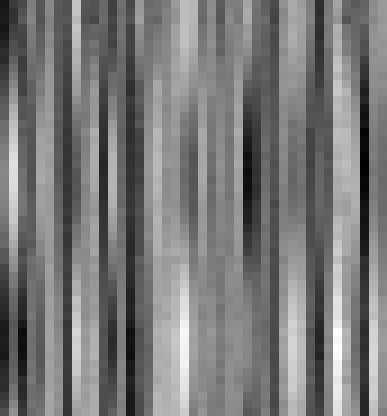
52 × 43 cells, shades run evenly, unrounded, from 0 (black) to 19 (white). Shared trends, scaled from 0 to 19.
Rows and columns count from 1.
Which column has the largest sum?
38
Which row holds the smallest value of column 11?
3
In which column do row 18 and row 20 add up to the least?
41
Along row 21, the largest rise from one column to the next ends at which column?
13
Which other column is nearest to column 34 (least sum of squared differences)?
33
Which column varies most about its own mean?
2
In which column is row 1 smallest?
1
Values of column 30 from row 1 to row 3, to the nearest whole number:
7 7 8
